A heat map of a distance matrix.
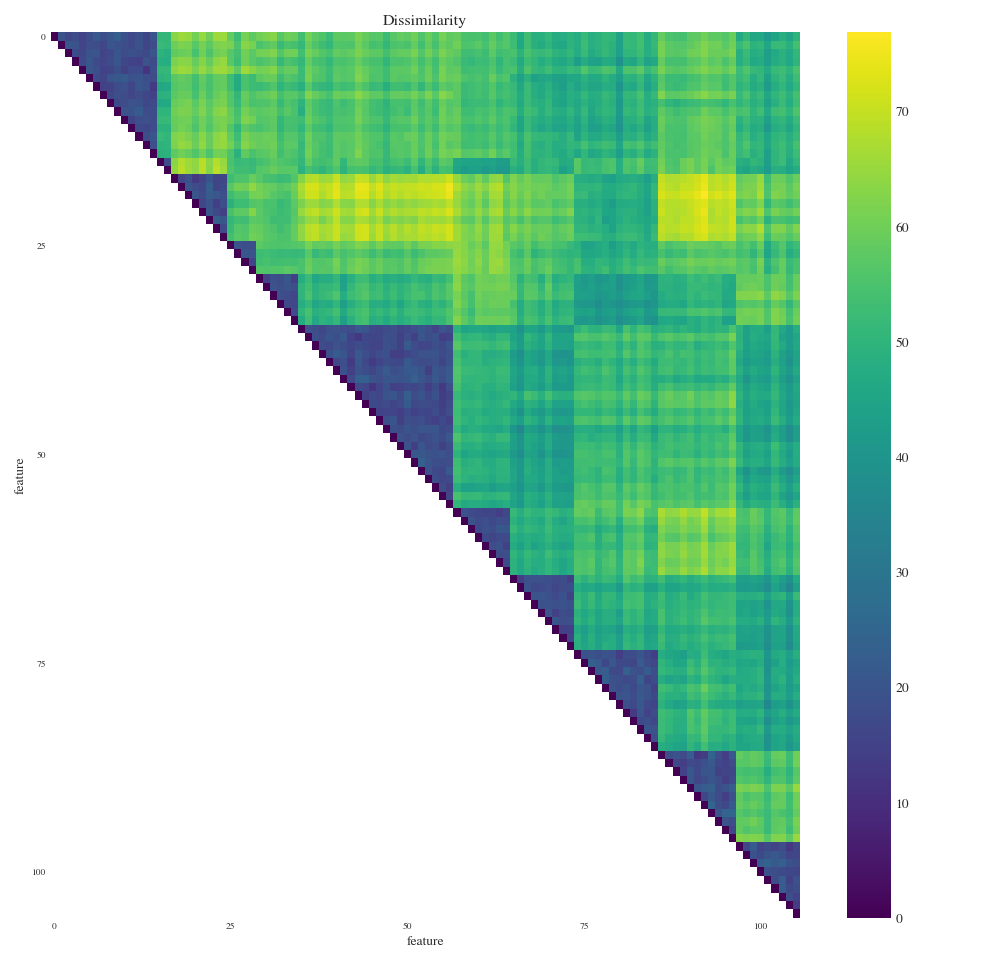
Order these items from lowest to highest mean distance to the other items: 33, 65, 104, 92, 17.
104, 65, 33, 92, 17
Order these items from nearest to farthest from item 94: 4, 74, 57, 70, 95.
95, 74, 70, 4, 57
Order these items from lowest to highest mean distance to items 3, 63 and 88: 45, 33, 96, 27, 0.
0, 96, 45, 33, 27
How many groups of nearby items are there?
11
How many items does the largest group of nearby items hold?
22
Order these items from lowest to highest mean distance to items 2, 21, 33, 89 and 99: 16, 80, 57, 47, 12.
80, 12, 47, 16, 57
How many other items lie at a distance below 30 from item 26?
3
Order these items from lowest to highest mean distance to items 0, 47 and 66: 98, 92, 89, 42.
42, 98, 89, 92
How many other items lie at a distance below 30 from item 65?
8
